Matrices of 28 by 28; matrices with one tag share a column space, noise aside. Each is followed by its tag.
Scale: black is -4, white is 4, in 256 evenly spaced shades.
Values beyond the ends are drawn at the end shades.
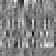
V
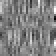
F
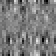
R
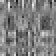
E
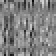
E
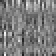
E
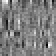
V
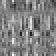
E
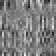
E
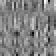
E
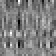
V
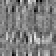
R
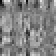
E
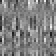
E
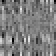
R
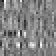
V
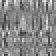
E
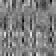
E
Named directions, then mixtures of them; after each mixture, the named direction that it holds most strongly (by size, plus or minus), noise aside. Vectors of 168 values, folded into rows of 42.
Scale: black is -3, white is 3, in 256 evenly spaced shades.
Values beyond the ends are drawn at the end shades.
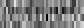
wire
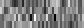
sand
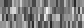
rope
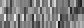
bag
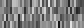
bag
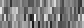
bag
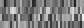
rope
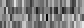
wire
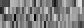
bag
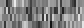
wire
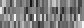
wire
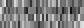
wire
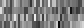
bag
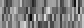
rope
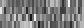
sand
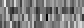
wire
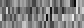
wire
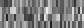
rope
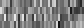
bag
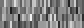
sand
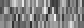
sand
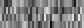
rope
